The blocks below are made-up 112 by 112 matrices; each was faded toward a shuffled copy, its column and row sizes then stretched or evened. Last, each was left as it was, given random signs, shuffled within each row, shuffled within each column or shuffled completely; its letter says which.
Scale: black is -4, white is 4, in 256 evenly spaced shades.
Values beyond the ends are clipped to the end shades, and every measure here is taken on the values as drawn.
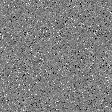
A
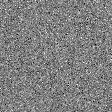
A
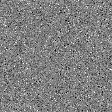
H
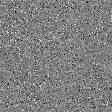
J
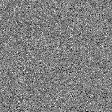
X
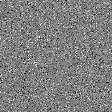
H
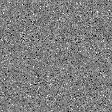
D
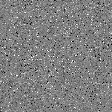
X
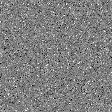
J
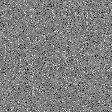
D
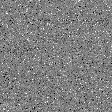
J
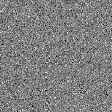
X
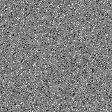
H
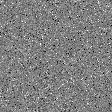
A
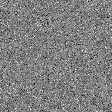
A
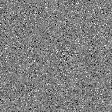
X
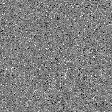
X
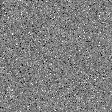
A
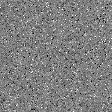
H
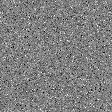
A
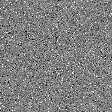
H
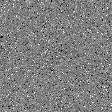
H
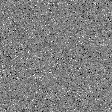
J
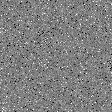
A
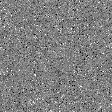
D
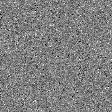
H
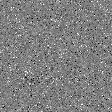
J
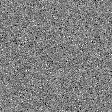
A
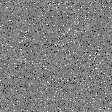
J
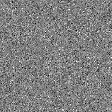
X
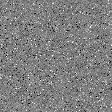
D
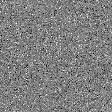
H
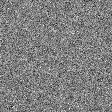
A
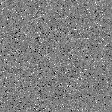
X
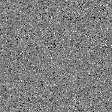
D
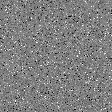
A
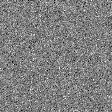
D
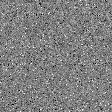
J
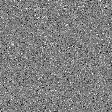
J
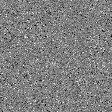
J
